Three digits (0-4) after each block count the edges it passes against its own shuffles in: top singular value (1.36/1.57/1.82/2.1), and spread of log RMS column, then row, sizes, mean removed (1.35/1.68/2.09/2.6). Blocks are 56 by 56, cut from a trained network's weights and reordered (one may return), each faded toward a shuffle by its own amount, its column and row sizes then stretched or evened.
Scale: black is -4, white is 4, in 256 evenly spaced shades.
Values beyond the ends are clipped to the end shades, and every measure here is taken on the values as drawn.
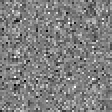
2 2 0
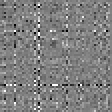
4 4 2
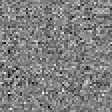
1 0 2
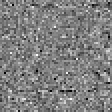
1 0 2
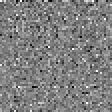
1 1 2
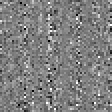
0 4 0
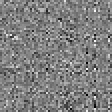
3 3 2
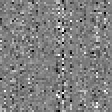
2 4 1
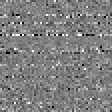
2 0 4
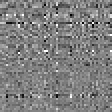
4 2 4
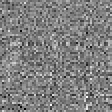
4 1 2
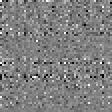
1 3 4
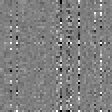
4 4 1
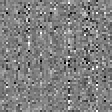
2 4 1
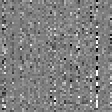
2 4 0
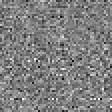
3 0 3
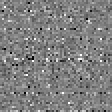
0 1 4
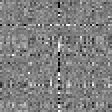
4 3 3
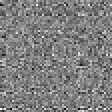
4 1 3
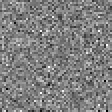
2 1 0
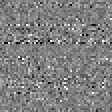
2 0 4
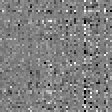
3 4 2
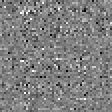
0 1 3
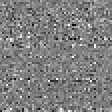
0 1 4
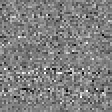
0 0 4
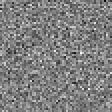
2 0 1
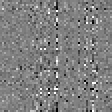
3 4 1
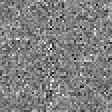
1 2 2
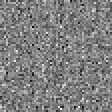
1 2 1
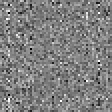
1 3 0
